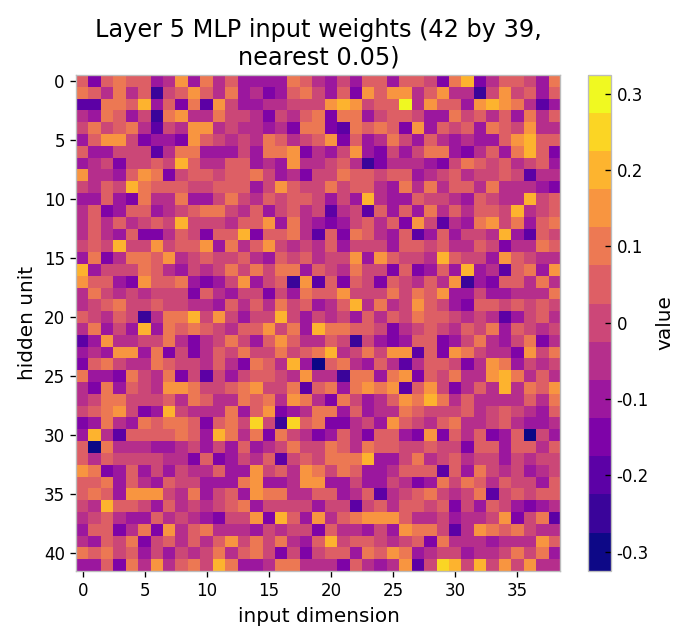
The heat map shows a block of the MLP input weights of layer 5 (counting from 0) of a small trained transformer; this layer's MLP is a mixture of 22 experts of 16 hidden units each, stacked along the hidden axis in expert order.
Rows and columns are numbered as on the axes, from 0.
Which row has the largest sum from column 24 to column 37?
2
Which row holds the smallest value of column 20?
11
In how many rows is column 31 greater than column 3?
17
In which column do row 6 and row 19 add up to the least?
31
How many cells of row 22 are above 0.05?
6
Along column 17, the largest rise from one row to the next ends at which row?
29
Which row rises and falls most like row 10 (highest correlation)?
22
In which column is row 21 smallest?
25
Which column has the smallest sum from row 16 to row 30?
10
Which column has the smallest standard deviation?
12
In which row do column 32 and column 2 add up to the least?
1
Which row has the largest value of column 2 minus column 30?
36
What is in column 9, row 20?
0.2
